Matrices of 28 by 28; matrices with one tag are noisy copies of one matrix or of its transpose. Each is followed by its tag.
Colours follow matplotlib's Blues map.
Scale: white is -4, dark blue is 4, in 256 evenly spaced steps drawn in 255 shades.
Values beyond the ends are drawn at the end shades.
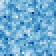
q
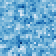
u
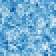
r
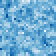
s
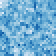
q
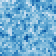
q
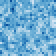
r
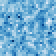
u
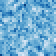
r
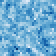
s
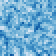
q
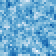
s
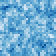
s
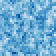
u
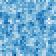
u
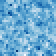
r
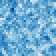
r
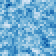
s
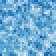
r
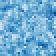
s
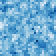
s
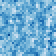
u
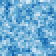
s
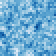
q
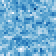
u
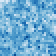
q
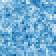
q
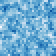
s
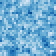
s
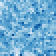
q
